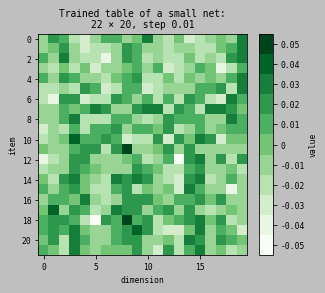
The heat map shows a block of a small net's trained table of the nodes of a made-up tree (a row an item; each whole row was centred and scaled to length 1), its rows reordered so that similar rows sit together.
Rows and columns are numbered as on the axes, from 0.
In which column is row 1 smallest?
4
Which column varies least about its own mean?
16
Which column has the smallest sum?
13
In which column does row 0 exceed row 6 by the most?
1
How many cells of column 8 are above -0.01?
17
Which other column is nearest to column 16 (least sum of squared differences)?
11
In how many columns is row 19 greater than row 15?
9
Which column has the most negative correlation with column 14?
19
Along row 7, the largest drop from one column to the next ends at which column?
12
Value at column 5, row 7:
0.03
